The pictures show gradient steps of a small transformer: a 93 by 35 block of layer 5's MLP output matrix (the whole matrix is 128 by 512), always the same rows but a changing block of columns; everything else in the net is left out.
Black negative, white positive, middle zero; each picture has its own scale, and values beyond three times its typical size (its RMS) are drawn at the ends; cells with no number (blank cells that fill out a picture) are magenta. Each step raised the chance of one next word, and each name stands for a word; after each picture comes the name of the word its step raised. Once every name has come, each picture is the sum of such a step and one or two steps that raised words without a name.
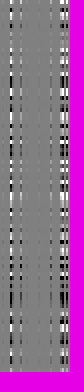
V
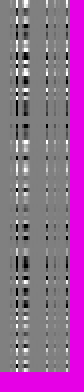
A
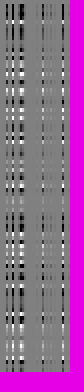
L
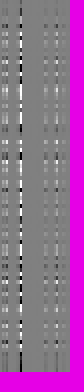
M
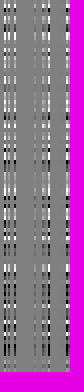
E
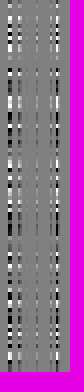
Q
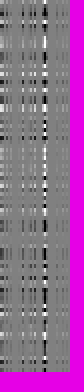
L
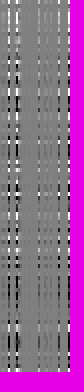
V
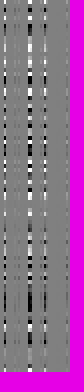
V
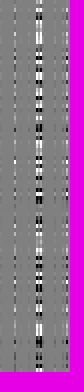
M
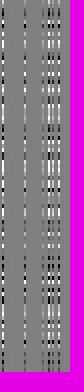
M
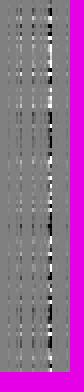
Q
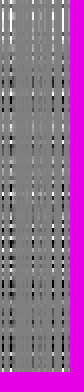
V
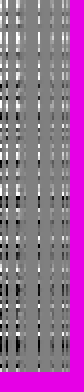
E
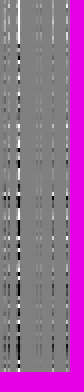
E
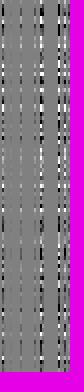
L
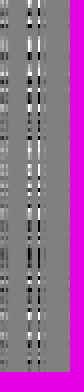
A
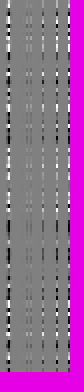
Q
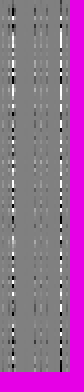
M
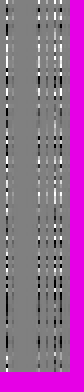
V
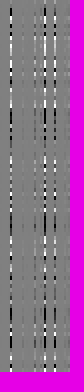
Q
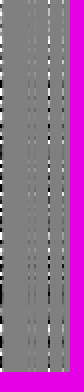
V
